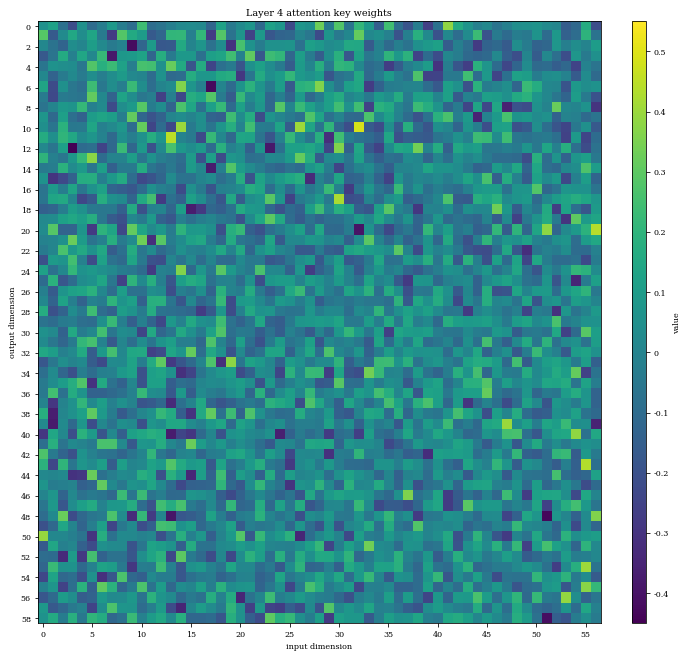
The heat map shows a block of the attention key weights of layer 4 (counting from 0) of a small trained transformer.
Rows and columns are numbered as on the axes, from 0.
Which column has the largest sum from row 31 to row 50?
53
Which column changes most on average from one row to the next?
14
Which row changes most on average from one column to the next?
10
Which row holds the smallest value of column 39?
42
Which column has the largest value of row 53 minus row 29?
12
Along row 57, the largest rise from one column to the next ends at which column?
29
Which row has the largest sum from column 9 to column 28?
8
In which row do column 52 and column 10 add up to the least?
18
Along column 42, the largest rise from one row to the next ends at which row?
52
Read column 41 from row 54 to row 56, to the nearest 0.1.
-0.2 0 -0.1
